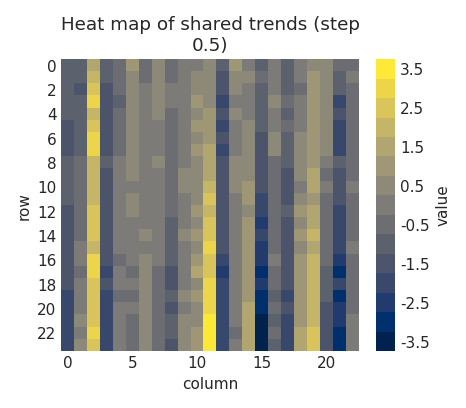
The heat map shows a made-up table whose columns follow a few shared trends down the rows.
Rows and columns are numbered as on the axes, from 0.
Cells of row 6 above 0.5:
3
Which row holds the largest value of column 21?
0
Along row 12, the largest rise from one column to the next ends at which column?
2
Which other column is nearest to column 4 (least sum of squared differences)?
22
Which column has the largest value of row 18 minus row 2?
11
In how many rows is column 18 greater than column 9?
16
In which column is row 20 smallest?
15
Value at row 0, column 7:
0.5
